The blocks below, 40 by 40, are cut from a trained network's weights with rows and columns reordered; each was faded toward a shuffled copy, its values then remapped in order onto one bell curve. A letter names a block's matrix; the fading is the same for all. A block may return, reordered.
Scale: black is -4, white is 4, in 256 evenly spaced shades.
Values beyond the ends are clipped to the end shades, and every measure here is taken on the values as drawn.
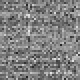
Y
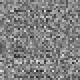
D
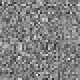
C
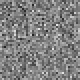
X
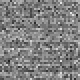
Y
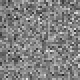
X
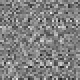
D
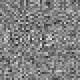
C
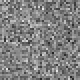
X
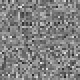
D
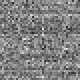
Y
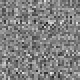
C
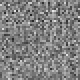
X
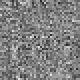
C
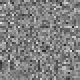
C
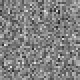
X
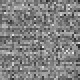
Y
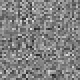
D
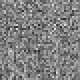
X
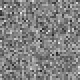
X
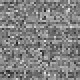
Y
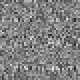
D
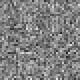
X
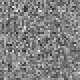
X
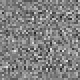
D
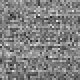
Y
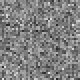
X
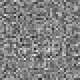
D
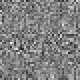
C
